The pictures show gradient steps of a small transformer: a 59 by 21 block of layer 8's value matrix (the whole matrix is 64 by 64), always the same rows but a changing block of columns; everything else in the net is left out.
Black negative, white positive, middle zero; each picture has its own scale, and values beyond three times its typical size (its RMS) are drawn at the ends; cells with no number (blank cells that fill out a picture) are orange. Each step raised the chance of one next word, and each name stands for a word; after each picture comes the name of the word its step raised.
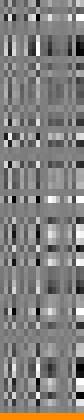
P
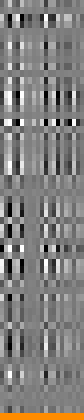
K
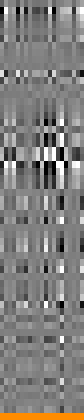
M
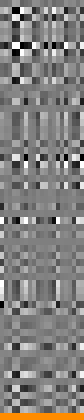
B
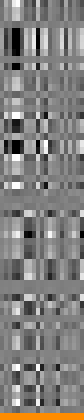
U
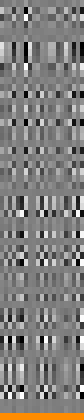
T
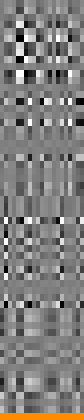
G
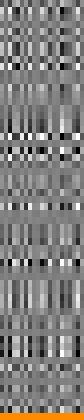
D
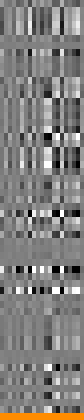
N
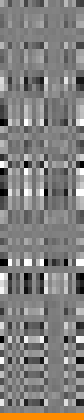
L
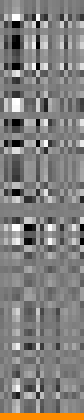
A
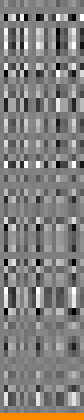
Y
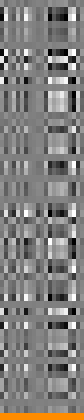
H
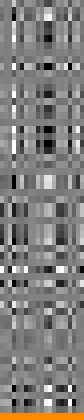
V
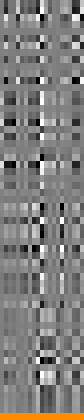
K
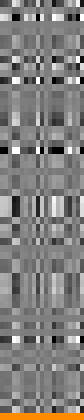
D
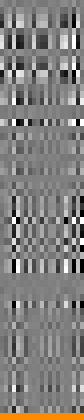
G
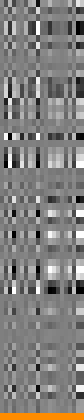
N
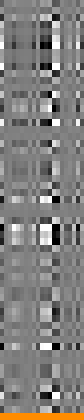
A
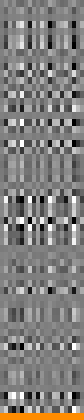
A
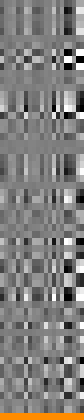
H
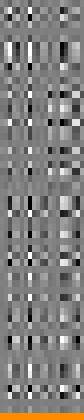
T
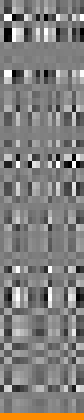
Y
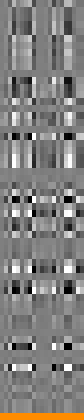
N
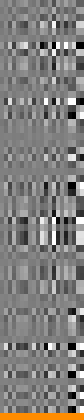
B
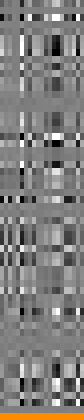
P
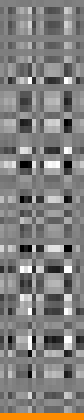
K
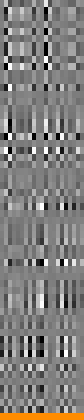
D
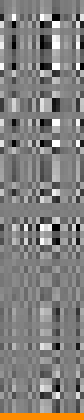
A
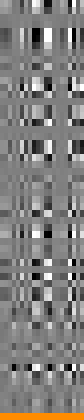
U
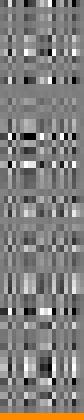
P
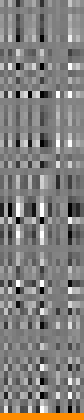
V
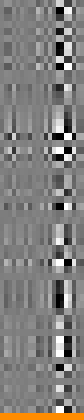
D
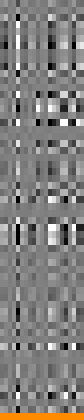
A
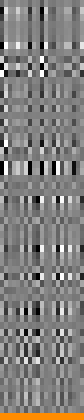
M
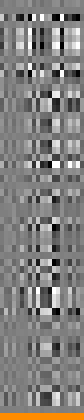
Y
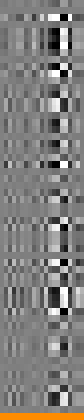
Y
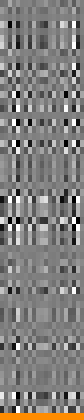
A
